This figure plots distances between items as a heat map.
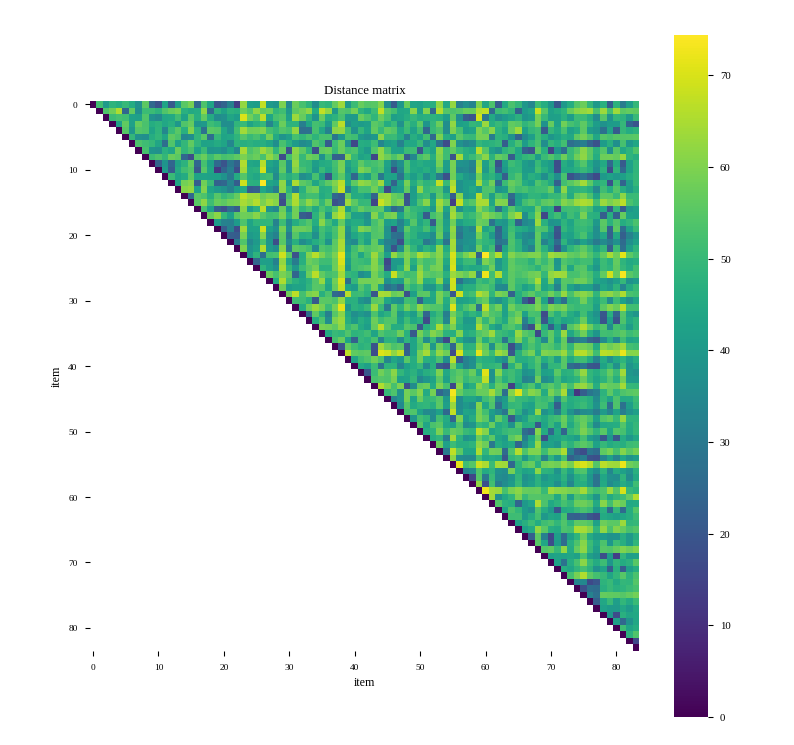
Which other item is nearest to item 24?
45
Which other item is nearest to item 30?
67
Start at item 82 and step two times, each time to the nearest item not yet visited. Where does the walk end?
3
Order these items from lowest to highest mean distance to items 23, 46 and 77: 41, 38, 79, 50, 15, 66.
79, 66, 41, 50, 15, 38
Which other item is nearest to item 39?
56
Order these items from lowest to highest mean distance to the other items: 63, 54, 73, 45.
54, 63, 73, 45
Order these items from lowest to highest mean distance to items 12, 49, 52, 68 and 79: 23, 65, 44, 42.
65, 42, 44, 23
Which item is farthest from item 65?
44
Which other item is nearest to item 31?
23
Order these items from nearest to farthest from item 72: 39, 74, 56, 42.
42, 56, 39, 74
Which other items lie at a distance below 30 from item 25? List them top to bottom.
13, 24, 45
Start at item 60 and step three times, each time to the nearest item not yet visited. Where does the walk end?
2
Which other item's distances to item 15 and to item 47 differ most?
55
